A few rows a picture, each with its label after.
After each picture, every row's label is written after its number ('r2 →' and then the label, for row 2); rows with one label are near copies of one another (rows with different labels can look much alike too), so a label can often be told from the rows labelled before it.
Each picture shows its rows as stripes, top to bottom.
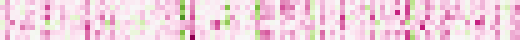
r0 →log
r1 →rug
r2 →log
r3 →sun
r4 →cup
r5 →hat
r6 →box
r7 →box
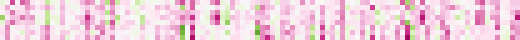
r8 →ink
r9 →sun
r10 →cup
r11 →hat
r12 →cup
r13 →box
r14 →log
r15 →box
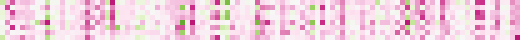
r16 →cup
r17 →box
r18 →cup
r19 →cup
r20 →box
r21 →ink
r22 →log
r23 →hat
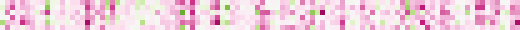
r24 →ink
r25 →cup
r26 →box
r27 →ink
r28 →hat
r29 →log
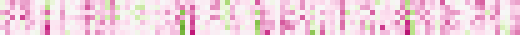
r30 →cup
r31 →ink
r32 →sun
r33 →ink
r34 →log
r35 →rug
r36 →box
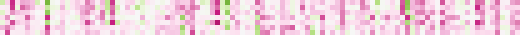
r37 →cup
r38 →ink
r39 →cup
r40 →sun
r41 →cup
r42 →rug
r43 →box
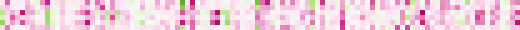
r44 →box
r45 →sun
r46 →hat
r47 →cup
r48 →hat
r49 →log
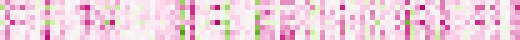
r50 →rug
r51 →hat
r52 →box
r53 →log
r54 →cup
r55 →log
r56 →rug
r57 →rug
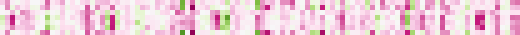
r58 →rug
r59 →box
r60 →ink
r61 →cup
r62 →cup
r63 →cup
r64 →box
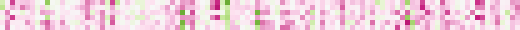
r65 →cup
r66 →hat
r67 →log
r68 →cup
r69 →sun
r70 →log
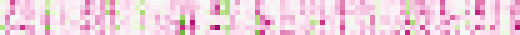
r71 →cup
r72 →cup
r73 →cup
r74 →sun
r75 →box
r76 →hat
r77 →log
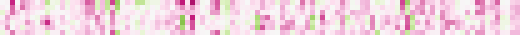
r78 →ink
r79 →ink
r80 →cup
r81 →box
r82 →sun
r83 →log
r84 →cup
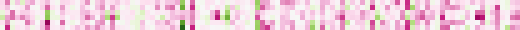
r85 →log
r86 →sun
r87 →cup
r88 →cup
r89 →sun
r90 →box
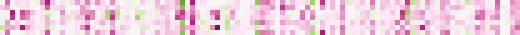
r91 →box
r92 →rug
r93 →ink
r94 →ink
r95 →log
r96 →hat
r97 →box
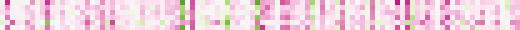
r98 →log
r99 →box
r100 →sun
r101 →log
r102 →cup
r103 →log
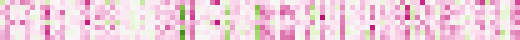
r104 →hat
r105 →log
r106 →rug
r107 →box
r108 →hat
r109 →sun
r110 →rug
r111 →rug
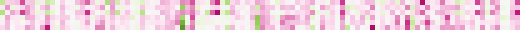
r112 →hat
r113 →sun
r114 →hat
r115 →log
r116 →log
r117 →sun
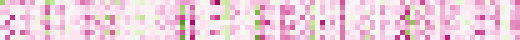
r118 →hat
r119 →rug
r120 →rug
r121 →ink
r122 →box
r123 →rug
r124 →ink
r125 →log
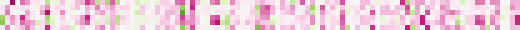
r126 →ink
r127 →box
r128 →sun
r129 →hat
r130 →hat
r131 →sun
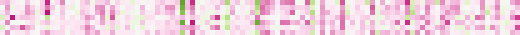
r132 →rug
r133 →sun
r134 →sun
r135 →cup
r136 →log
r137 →hat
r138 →box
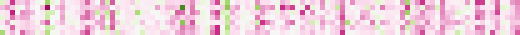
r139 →cup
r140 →rug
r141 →ink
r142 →cup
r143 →sun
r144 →cup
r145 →hat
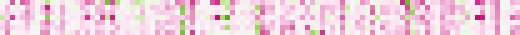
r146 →ink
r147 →sun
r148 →sun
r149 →cup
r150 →sun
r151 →rug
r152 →box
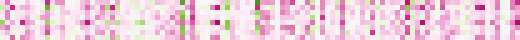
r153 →rug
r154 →cup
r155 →log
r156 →box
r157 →hat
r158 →rug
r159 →sun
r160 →ink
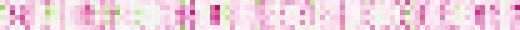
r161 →log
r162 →hat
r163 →ink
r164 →hat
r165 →ink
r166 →sun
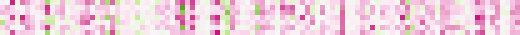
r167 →ink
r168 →rug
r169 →rug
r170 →ink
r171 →hat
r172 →sun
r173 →cup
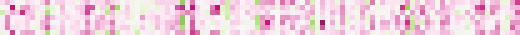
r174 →rug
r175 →ink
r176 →hat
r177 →log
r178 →box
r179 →box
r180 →ink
